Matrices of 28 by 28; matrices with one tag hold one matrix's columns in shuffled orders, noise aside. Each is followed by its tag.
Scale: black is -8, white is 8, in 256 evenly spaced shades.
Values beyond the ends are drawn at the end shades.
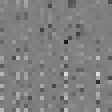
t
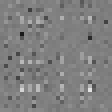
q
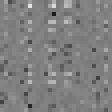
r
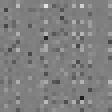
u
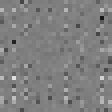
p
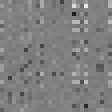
r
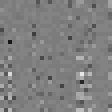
t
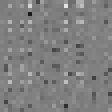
r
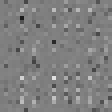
p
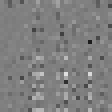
t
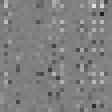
r
